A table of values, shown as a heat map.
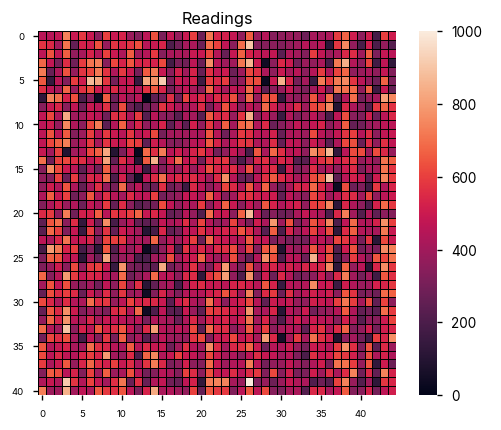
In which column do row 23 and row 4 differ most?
7
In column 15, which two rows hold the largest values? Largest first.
5, 26
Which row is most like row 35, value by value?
30
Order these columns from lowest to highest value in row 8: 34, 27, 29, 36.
27, 29, 34, 36
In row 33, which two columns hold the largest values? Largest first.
3, 14
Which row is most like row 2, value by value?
11
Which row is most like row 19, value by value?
8
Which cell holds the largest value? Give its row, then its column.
39, 26
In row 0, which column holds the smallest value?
42
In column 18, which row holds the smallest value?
17
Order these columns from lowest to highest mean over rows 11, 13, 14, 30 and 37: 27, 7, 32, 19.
32, 19, 27, 7
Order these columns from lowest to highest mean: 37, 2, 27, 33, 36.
33, 37, 27, 36, 2
